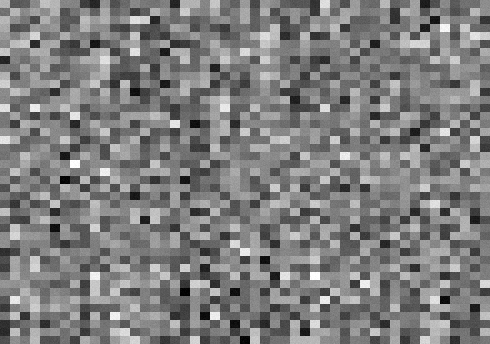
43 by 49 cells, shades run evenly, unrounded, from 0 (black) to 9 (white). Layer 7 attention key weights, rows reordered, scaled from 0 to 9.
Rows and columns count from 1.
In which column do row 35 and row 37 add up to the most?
10
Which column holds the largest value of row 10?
27
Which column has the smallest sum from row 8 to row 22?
20
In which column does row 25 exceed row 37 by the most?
24
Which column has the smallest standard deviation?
47
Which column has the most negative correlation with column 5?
43
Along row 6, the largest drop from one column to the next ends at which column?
4
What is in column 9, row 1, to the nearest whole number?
2
